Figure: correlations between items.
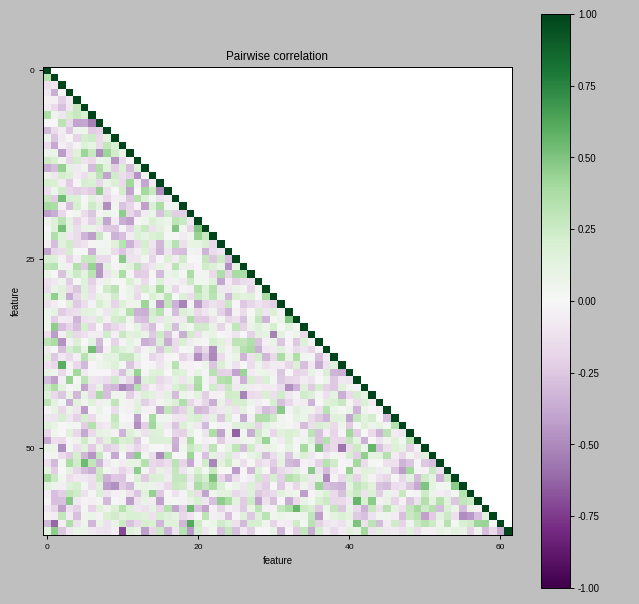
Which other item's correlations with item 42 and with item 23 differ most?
10
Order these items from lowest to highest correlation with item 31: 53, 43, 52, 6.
53, 6, 52, 43
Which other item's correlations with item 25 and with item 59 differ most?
48
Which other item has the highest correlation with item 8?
11
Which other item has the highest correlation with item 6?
37
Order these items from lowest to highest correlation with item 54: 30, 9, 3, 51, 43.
9, 3, 43, 51, 30
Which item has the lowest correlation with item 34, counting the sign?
56
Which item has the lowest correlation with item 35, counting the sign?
30
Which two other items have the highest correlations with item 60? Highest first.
19, 41
